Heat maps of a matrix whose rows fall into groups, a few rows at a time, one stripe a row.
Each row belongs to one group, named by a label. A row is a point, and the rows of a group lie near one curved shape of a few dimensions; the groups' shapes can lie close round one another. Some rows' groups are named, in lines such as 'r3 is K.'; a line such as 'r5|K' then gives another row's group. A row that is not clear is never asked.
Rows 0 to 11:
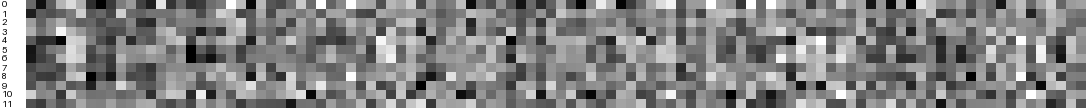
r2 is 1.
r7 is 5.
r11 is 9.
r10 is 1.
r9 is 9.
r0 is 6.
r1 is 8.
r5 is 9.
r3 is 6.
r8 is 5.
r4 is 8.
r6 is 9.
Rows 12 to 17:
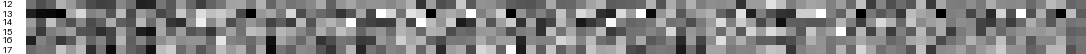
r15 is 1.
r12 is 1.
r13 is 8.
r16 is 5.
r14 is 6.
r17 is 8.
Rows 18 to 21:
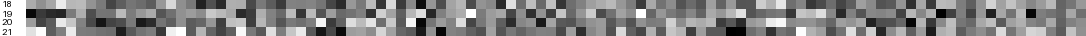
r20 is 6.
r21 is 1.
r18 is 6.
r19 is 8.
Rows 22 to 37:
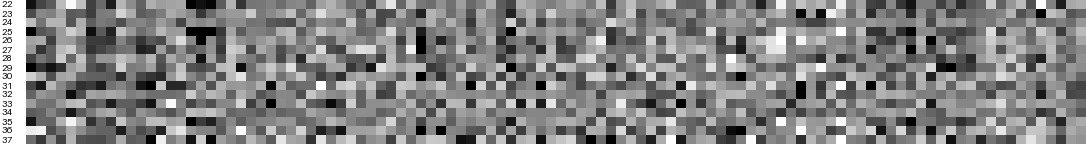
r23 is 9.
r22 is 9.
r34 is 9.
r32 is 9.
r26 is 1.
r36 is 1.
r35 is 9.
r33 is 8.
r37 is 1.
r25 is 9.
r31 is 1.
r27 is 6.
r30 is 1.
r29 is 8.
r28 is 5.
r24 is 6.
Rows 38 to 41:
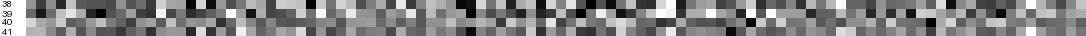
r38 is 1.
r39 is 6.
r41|1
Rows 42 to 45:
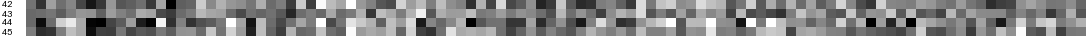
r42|6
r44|6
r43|9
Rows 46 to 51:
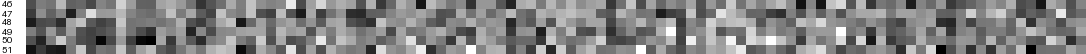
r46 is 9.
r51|8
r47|5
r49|1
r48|8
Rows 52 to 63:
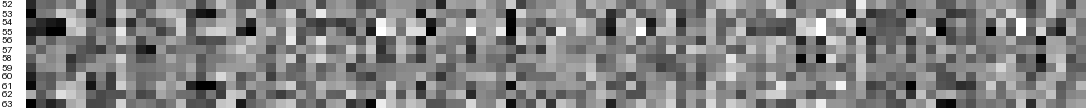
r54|8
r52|8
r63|8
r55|8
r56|9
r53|9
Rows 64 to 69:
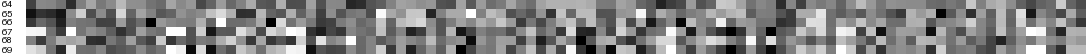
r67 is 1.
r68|6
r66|5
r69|1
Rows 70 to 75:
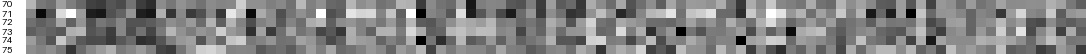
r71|6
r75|9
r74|1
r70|1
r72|5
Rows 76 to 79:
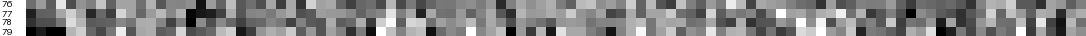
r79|8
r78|9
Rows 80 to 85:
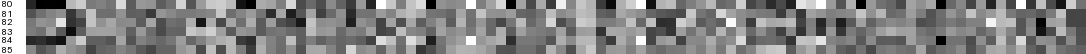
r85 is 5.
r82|5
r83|9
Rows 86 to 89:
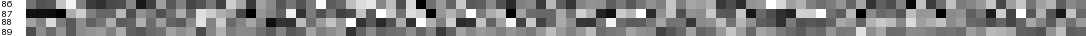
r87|8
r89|5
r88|6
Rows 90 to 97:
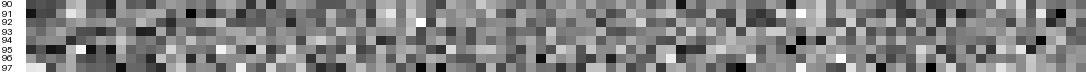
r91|9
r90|8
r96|1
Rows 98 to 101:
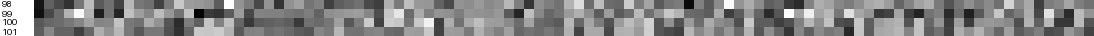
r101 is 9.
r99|9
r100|9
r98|5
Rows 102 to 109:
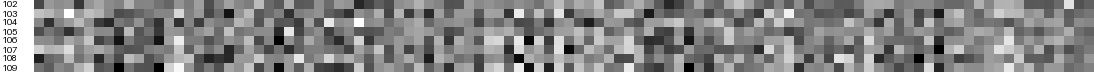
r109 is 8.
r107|6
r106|8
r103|6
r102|5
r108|9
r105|5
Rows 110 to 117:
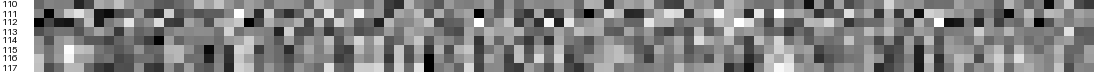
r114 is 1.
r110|9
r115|6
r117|6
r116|6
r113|5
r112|8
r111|6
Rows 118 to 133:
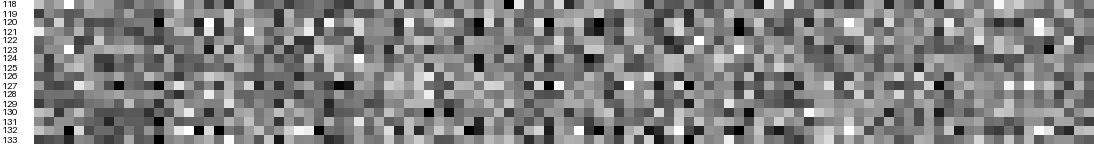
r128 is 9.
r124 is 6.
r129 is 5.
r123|5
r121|1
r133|5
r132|1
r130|1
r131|1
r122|5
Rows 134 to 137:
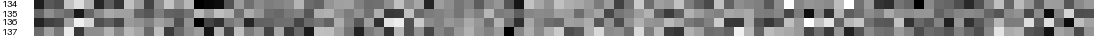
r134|9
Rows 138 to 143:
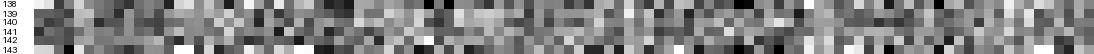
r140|5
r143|1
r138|1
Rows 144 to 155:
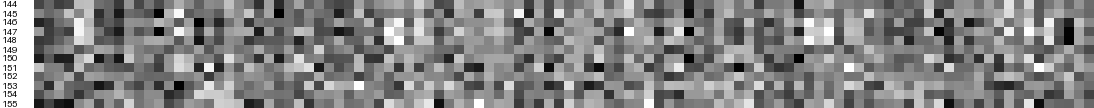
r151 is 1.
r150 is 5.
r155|8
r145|8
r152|5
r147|8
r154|9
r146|9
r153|6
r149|5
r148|9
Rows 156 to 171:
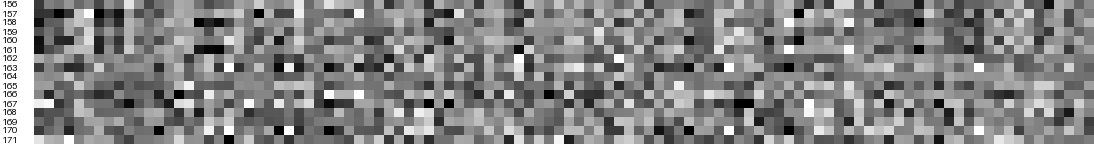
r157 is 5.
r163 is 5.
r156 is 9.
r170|5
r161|9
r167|1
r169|9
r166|6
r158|9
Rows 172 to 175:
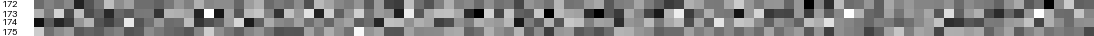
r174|8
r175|6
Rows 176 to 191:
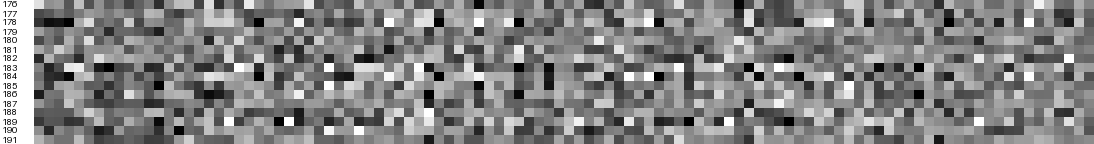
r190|6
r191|1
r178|8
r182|5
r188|9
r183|6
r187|1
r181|6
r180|5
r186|9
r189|5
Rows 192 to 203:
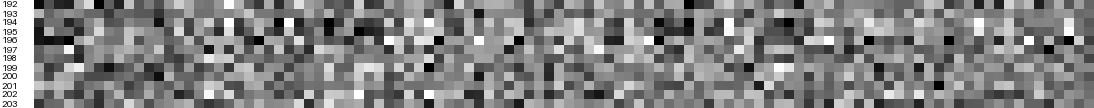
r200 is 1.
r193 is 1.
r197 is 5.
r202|6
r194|5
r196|8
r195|5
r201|6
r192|5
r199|6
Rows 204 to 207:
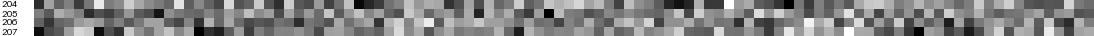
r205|1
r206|9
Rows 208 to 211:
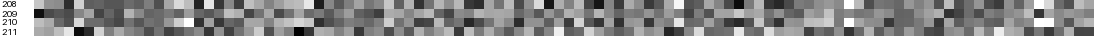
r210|1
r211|5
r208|1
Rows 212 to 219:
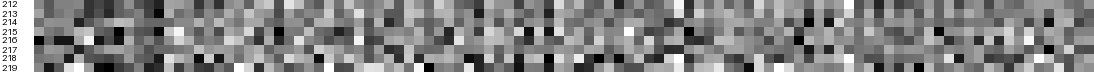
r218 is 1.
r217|9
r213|1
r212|1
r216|5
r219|6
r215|8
